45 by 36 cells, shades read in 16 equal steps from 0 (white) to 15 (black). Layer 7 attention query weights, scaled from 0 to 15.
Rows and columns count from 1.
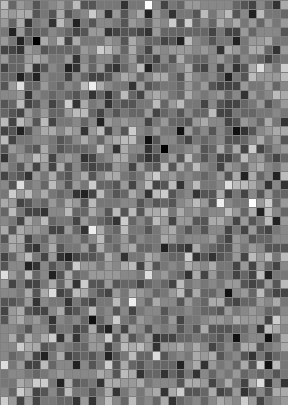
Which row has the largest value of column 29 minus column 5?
18
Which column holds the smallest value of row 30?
10
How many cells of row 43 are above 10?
6
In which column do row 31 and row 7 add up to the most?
34
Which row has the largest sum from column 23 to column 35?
38
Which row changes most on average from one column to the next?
41
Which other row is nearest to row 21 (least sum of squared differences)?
35
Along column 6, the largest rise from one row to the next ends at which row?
44
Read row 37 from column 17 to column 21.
6 7 10 7 8
